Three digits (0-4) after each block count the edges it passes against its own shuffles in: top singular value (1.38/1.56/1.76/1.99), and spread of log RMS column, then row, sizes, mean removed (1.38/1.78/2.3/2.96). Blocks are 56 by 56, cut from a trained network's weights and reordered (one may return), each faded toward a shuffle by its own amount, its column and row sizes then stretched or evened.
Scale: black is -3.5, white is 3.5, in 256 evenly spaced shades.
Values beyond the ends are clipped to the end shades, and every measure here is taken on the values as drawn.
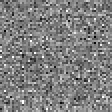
1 2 0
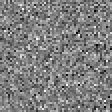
2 1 0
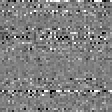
2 0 4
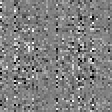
1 4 2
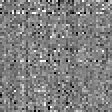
1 2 3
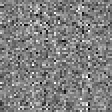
3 2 2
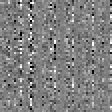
2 4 1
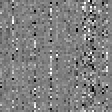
0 4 0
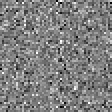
3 2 2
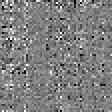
3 3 3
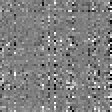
1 4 3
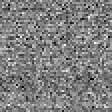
1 0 1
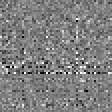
3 1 3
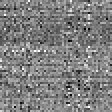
2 2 0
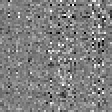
1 3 2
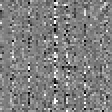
3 4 0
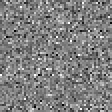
0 0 2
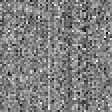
1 1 0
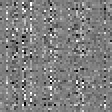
1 4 2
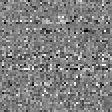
0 1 4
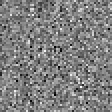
1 1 0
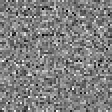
2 0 2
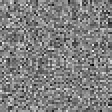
3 0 0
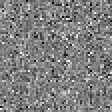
0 2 1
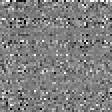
1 2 4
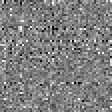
1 2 3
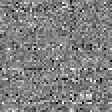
1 1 3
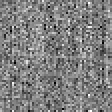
1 1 1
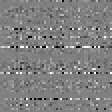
3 1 4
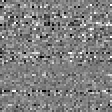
0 0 4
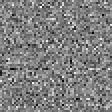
3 0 2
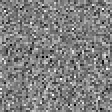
1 0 0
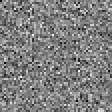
2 1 0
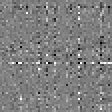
2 3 2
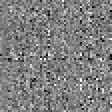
0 3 1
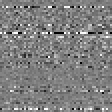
3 0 4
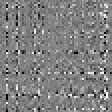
4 4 3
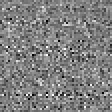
2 0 3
